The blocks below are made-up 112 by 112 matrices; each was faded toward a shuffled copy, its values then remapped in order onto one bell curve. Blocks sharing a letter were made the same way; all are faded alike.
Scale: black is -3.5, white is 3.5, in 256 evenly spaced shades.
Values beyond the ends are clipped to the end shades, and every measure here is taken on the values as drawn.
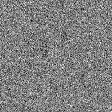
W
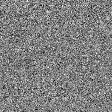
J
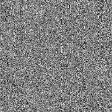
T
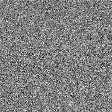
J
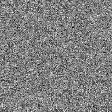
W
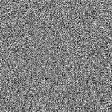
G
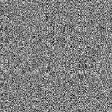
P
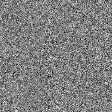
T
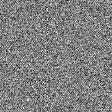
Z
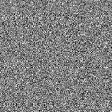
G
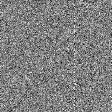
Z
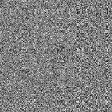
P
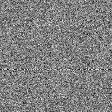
J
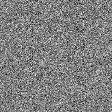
Z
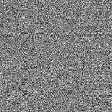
G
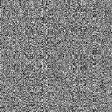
P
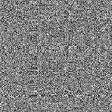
G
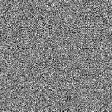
G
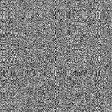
P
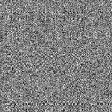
G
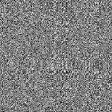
P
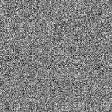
G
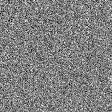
W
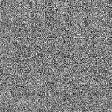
G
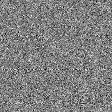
J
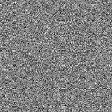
G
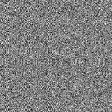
P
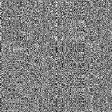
P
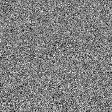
J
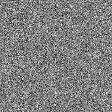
Z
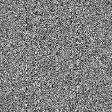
T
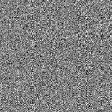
P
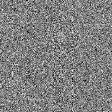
T
